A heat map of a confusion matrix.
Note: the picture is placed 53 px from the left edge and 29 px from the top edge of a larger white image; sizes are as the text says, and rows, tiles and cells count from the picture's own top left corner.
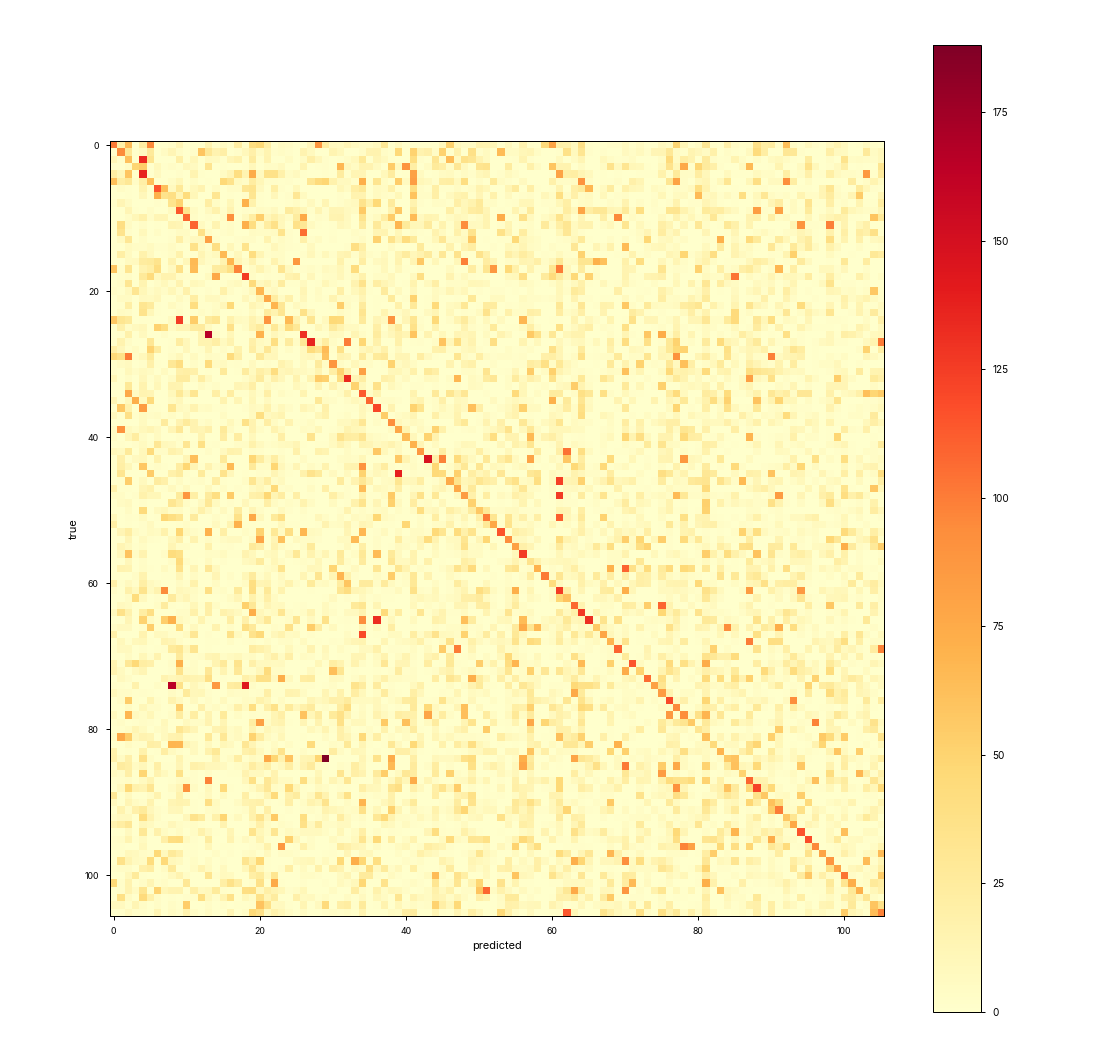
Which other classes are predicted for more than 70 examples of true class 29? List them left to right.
2, 77, 90
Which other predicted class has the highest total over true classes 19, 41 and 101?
81
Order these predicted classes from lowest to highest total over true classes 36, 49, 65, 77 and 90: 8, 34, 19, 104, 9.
104, 19, 9, 8, 34
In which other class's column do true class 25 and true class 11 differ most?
98
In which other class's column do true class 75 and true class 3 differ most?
40
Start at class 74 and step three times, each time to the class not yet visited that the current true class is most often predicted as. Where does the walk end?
85
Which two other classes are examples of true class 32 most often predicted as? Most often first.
87, 47
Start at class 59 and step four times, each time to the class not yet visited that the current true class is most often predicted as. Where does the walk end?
4
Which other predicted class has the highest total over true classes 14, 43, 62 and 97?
68
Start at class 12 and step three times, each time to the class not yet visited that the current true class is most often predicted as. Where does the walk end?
83
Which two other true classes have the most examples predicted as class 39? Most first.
45, 11
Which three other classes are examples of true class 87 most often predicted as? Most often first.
13, 41, 96
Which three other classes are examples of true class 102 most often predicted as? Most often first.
51, 70, 63
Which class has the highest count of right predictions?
43
